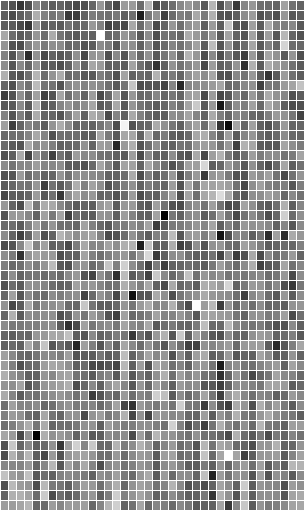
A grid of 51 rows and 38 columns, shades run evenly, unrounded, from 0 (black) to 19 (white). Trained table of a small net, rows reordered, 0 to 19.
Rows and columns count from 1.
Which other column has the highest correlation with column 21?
9
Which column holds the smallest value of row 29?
37
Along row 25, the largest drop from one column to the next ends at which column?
18
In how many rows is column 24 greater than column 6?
25
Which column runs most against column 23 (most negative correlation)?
17
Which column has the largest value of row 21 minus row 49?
36
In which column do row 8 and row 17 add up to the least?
34
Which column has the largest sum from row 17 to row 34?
16
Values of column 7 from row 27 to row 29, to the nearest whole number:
14 9 8
